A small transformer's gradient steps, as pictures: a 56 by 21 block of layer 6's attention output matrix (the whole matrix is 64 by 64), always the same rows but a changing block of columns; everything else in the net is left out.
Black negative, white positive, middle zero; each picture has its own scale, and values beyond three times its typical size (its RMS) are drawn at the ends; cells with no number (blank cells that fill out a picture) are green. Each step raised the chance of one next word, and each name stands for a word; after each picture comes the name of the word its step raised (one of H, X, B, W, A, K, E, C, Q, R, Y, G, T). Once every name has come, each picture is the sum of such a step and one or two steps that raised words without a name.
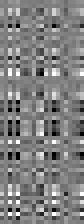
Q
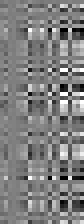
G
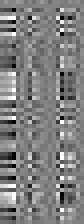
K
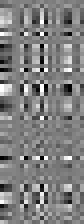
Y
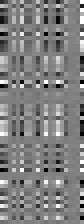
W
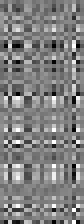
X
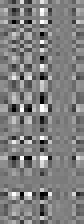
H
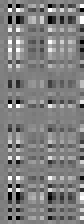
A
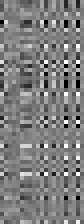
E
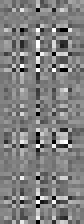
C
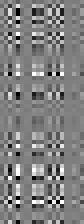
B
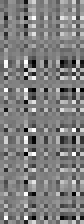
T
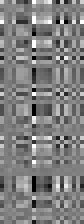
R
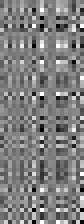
X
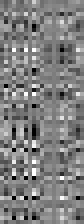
W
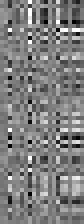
H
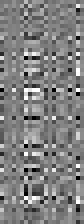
B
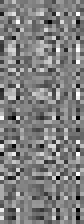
E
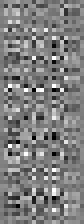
H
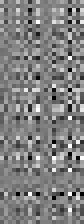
H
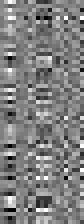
K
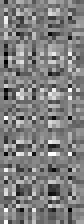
B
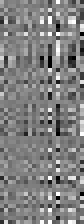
W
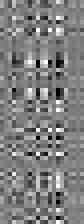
T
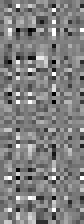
G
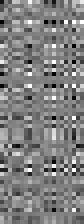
E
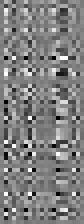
Q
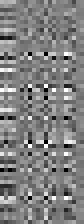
C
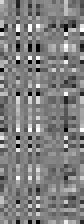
X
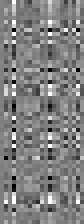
Y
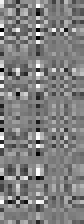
B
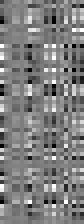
Y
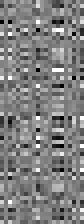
R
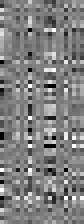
W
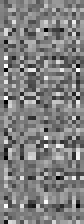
G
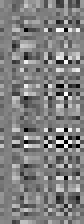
X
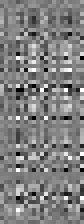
Y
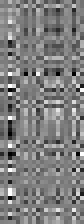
Q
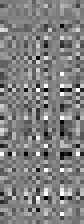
Q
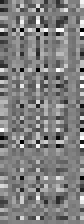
A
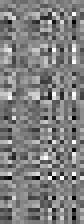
K
